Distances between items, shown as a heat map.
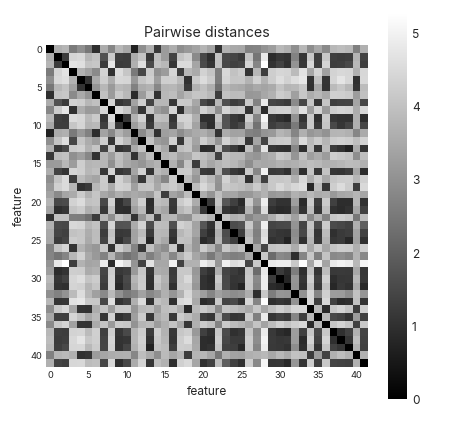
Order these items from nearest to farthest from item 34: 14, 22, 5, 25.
5, 22, 14, 25
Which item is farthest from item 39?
28
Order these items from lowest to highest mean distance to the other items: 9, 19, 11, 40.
9, 11, 40, 19
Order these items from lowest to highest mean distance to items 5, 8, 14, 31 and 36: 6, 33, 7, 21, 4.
4, 6, 21, 7, 33
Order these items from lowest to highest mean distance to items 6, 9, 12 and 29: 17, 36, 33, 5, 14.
33, 14, 17, 5, 36
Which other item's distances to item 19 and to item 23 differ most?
15
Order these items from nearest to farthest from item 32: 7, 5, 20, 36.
7, 20, 5, 36
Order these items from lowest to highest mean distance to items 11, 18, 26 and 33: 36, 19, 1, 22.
22, 36, 1, 19
